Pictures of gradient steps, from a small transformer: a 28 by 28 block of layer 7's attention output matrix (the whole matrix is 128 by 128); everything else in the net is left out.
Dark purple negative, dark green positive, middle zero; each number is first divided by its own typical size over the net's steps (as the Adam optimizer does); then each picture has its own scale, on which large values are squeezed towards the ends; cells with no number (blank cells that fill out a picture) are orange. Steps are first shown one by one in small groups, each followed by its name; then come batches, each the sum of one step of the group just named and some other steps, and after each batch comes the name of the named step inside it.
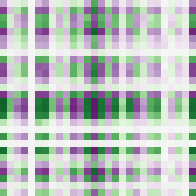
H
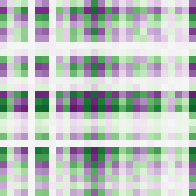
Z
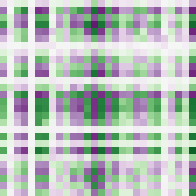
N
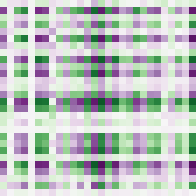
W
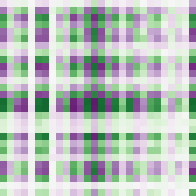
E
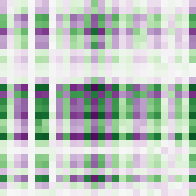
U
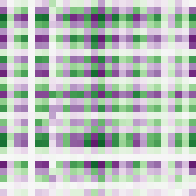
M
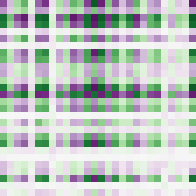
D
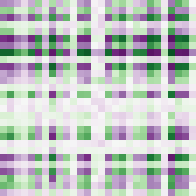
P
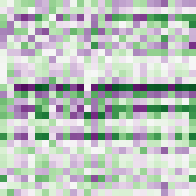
U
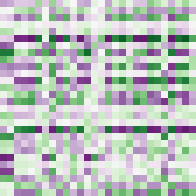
P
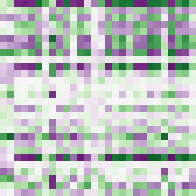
P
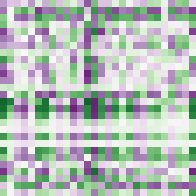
H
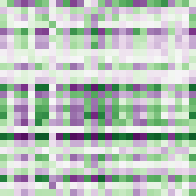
U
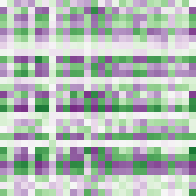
Z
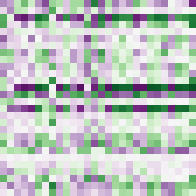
D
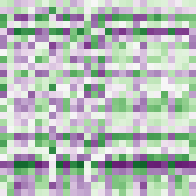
M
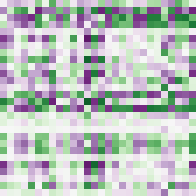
W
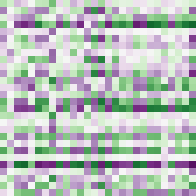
W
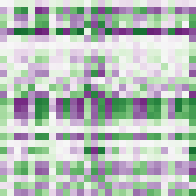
N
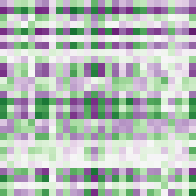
H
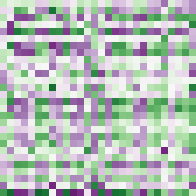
N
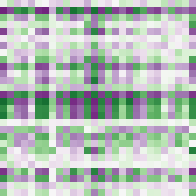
H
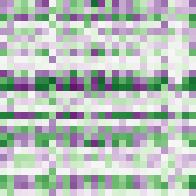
D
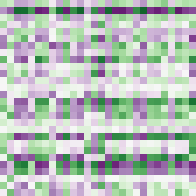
W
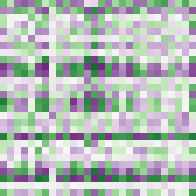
E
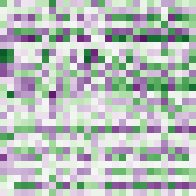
P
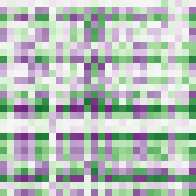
E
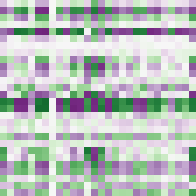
Z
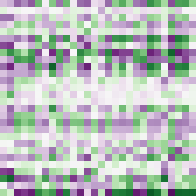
P
